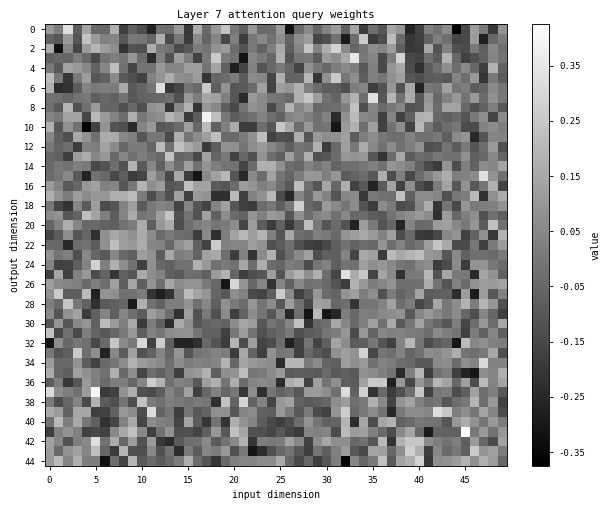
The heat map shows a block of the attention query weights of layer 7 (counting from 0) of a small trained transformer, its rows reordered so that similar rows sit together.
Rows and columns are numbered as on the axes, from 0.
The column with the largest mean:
32
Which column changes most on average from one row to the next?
5
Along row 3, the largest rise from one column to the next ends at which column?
22
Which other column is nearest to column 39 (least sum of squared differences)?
8
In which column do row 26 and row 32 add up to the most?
20
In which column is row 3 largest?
33
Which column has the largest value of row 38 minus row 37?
21
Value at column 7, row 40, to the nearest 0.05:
-0.15
